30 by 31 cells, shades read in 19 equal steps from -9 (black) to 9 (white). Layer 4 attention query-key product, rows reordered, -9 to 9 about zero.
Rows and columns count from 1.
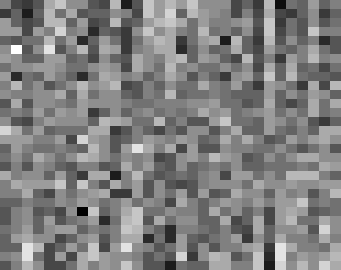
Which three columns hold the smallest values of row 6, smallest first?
17, 12, 24
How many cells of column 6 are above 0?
15
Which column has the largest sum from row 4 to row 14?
25
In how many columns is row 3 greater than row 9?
15
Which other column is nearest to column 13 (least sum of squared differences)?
27
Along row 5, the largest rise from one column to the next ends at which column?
22
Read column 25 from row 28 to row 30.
-5 -6 -7
